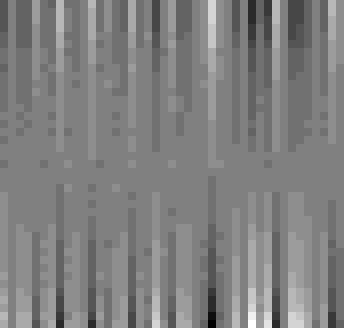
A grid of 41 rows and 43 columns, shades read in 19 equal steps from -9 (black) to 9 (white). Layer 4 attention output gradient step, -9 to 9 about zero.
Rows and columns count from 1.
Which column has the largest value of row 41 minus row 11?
32
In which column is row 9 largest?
27
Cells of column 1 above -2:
34
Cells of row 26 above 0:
6
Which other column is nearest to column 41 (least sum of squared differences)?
16
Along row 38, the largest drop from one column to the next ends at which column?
35
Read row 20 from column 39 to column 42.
0 0 0 0
